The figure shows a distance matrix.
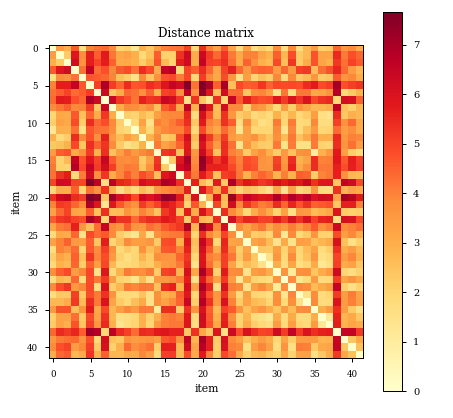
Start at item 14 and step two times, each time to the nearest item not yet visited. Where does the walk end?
41
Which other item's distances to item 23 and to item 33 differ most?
34
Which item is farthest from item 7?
5
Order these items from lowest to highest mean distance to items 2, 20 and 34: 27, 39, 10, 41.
10, 27, 41, 39
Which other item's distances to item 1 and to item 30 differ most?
32
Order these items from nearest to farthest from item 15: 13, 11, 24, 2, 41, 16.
16, 2, 13, 11, 24, 41
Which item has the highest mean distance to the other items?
20
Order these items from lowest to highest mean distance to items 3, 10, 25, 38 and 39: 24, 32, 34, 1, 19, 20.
19, 34, 32, 1, 24, 20
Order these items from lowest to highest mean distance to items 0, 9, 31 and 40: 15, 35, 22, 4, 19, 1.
19, 4, 22, 35, 1, 15
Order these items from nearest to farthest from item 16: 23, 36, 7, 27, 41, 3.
36, 27, 41, 23, 7, 3
